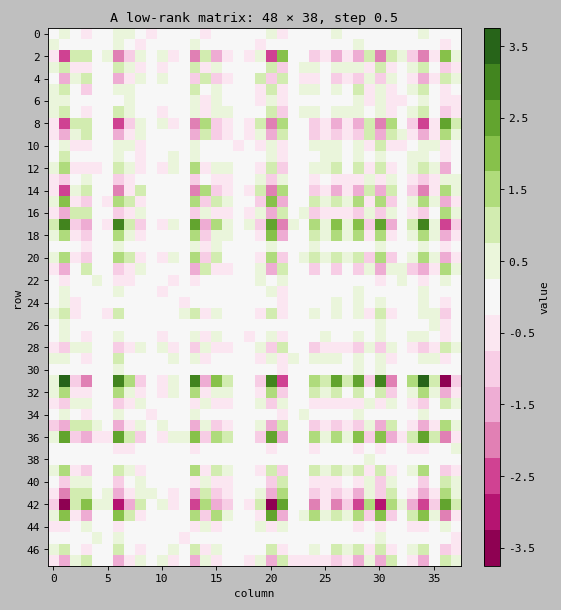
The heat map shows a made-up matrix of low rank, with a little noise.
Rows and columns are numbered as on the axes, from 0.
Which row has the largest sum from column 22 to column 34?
31
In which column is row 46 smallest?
36
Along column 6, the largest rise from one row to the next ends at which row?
43
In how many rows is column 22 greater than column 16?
15
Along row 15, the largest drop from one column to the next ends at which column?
21
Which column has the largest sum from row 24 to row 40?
1
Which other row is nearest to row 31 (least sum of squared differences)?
17
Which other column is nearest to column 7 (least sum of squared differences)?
33
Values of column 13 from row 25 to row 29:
1 0 0.5 -1 0.5
